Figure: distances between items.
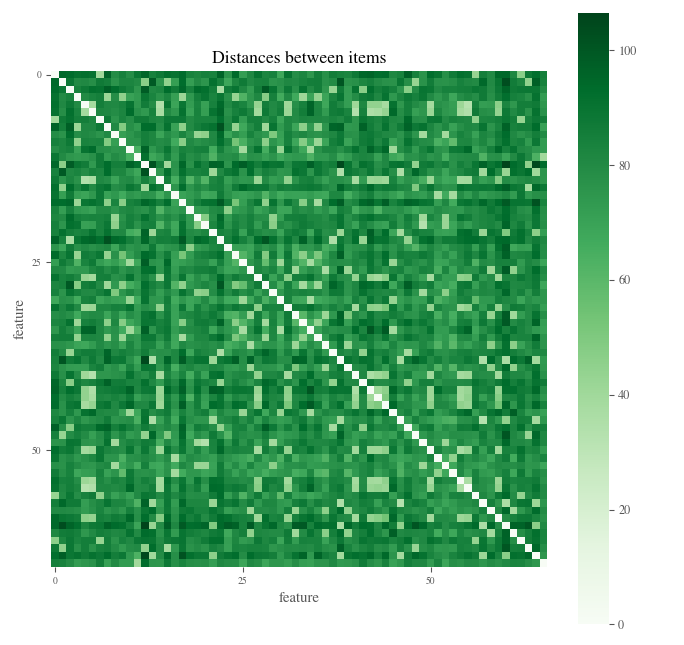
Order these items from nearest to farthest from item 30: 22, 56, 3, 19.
56, 3, 19, 22
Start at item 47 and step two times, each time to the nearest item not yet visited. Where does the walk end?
22
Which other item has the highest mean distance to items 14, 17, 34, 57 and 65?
12
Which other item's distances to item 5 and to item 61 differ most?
42
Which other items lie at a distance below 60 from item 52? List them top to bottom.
8, 19, 20, 29, 49
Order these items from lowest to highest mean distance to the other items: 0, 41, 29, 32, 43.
43, 32, 29, 41, 0
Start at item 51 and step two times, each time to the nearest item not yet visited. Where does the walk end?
53
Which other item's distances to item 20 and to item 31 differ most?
49
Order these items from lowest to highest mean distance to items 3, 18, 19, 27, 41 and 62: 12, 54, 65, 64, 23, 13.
23, 54, 65, 13, 12, 64
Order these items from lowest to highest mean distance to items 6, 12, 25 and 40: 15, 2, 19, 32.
15, 32, 19, 2
